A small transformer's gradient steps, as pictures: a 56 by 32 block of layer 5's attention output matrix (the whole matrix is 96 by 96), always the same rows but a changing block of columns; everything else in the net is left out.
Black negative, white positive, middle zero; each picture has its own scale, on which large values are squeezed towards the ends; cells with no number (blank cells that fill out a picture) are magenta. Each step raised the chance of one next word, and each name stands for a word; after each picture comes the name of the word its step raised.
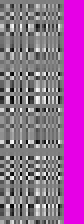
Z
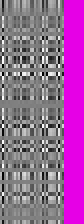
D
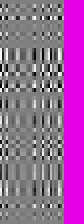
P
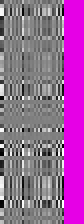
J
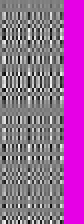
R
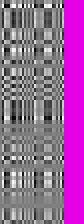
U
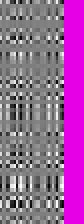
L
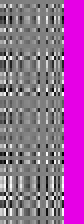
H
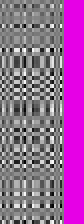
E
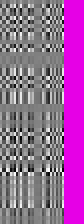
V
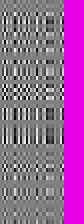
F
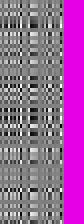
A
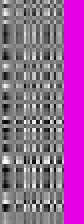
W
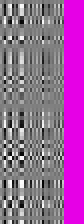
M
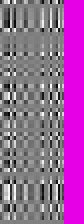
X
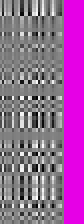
W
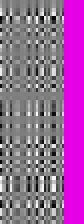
F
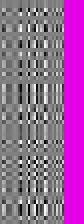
Z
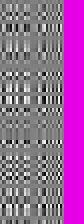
Z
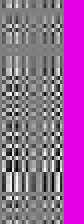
V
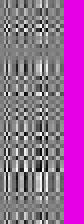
V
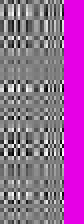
J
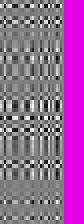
E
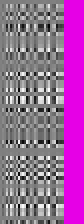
Z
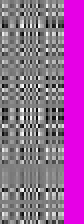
A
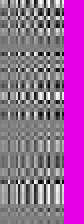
X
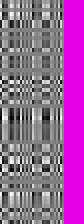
W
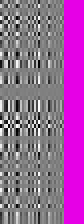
A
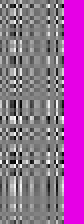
E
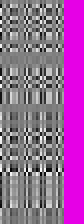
V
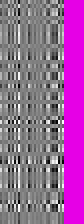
W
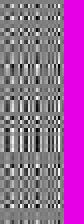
F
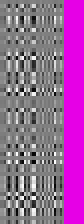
H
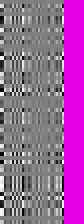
H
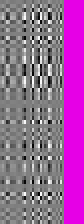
R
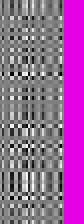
D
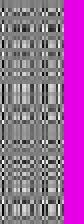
Z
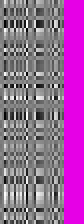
X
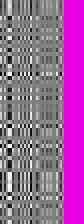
D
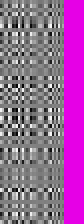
A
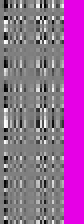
M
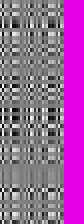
A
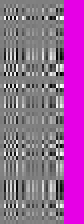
P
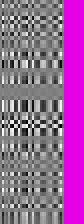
A
